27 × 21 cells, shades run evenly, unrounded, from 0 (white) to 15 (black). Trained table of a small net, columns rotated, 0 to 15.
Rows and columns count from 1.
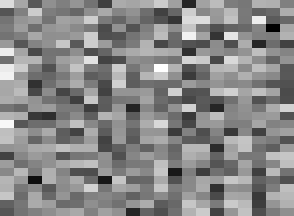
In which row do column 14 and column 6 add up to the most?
13
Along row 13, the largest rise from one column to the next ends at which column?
8
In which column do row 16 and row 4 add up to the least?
12
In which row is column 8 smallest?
15
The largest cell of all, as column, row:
20, 4
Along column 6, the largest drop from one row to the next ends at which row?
23
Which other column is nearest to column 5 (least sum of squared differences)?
6
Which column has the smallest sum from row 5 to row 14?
1
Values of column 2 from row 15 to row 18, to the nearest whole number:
5 10 5 6
